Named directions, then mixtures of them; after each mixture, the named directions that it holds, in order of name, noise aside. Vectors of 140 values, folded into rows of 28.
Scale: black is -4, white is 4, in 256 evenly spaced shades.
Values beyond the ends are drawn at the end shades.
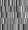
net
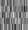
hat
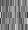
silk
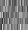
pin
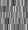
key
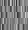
net.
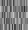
hat.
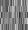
pin, silk.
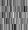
hat.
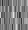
hat, net, silk.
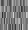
hat, key.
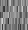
key, pin.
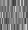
key, pin.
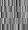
net.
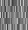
key, net, pin.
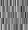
net.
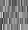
pin.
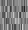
hat.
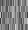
silk.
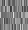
hat, net, pin.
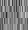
net, pin.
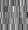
key, silk.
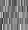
pin.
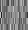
key, silk.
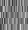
net, pin.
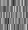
key.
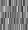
key, pin.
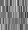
net, pin, silk.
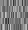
key, net.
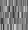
hat, key, pin.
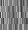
key, net, silk.
